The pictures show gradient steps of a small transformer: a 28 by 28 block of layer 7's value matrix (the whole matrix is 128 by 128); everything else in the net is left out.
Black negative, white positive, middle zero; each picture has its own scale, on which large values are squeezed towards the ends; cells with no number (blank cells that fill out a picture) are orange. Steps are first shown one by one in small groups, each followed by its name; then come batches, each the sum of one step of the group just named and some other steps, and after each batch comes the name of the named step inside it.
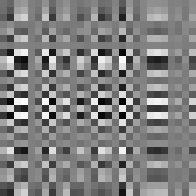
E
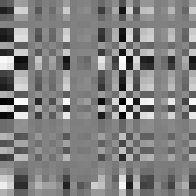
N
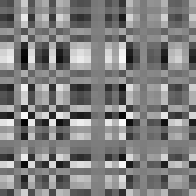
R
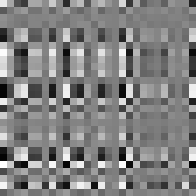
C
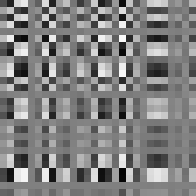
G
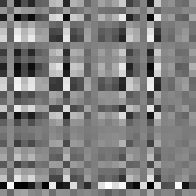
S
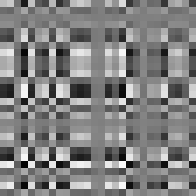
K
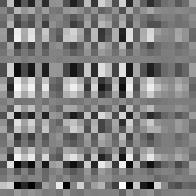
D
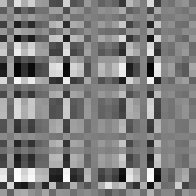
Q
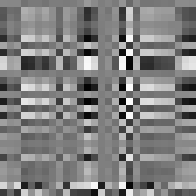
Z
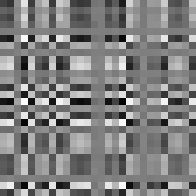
R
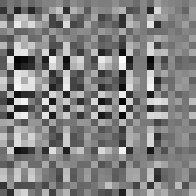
E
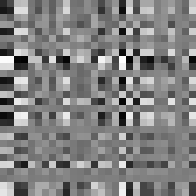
N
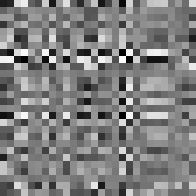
Z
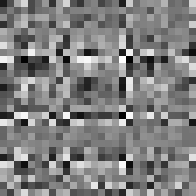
R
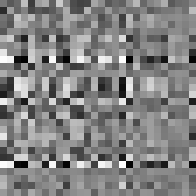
C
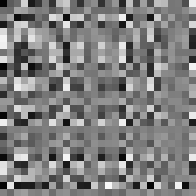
S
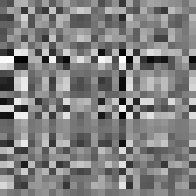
N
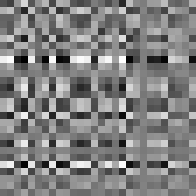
R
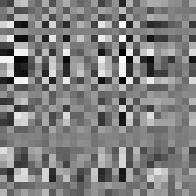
G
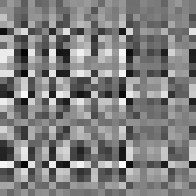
K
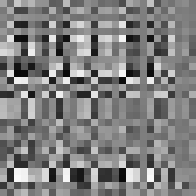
Q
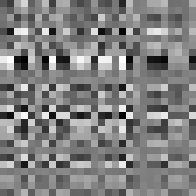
R
